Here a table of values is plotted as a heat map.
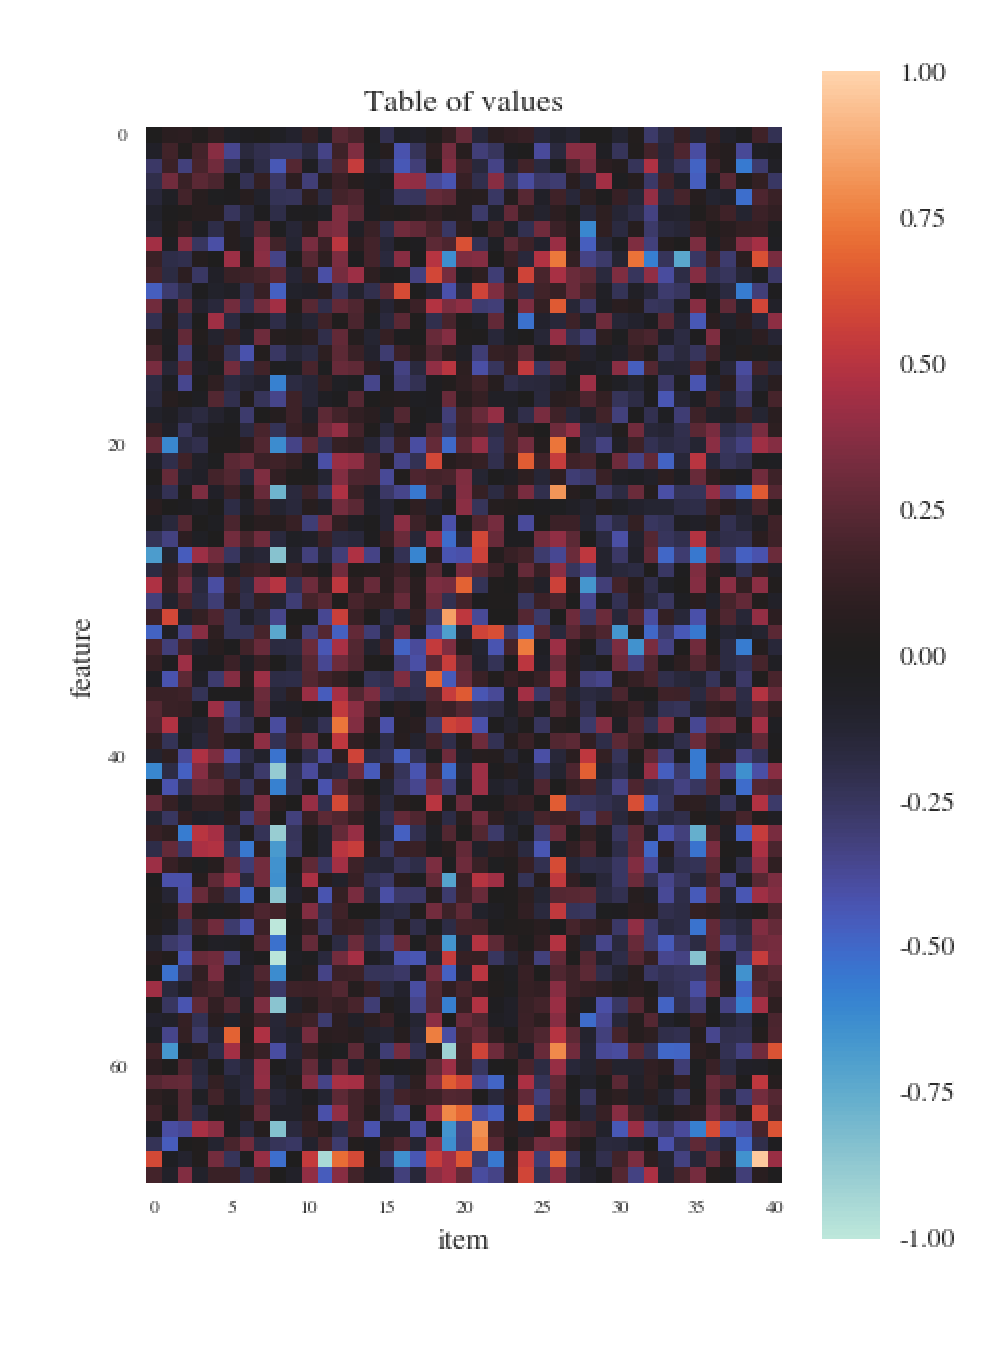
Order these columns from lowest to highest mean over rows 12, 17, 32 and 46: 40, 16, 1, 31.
31, 1, 16, 40
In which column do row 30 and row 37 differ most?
4
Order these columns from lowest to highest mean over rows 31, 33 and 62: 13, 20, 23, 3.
3, 23, 13, 20
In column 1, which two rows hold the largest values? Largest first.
31, 38
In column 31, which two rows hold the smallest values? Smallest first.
33, 15
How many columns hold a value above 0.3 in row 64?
7
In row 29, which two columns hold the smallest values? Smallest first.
28, 4
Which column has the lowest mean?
8
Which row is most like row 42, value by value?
54
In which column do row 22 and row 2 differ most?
35
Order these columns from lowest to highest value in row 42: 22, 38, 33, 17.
38, 17, 33, 22
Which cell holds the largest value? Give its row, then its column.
66, 39
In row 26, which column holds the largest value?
21
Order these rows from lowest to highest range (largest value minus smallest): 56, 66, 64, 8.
56, 8, 64, 66
